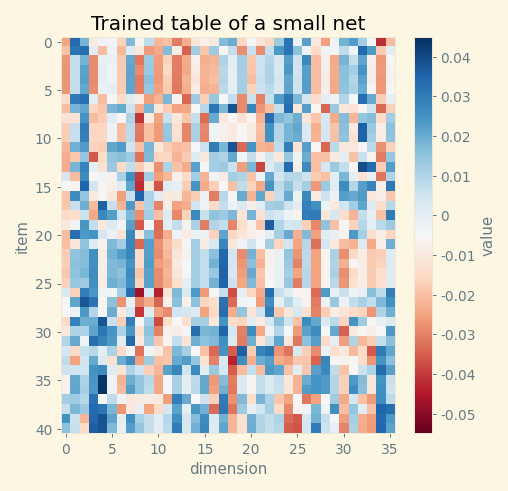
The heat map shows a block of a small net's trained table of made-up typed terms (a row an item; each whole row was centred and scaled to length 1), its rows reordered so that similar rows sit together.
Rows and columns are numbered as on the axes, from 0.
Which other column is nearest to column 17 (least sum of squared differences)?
5
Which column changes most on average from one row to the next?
1
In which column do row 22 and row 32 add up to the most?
17
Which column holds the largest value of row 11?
18
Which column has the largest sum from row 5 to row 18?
2
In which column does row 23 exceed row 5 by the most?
3
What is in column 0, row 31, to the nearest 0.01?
0.01
